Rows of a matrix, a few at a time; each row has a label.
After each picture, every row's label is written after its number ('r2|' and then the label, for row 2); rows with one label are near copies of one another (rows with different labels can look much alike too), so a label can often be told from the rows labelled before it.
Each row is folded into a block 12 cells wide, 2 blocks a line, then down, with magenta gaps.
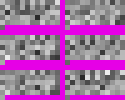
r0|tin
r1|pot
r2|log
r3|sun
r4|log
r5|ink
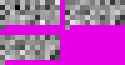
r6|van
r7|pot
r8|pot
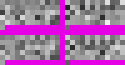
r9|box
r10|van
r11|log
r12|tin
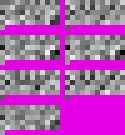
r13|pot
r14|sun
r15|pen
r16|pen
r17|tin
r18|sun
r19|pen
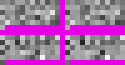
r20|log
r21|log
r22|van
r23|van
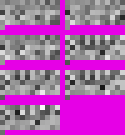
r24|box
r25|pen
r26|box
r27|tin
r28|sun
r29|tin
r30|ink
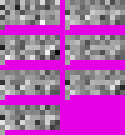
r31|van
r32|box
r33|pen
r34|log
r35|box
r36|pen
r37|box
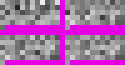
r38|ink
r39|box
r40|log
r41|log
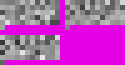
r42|log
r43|ink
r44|van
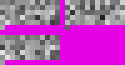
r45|log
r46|tin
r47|box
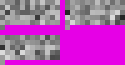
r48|tin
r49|pen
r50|box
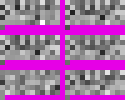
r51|van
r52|tin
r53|tin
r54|tin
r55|pen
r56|ink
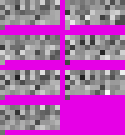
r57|ink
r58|box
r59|box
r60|sun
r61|ink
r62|van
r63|ink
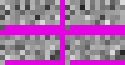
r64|sun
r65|van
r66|pot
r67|pen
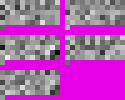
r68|van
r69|box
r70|pen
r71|tin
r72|pot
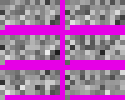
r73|pot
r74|pot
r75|pen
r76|tin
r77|box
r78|van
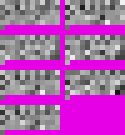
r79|ink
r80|van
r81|log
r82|log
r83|van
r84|pot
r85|van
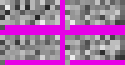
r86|sun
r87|log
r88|van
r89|log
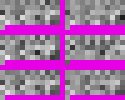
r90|box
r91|pen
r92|log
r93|tin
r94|box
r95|log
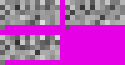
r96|van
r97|sun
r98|ink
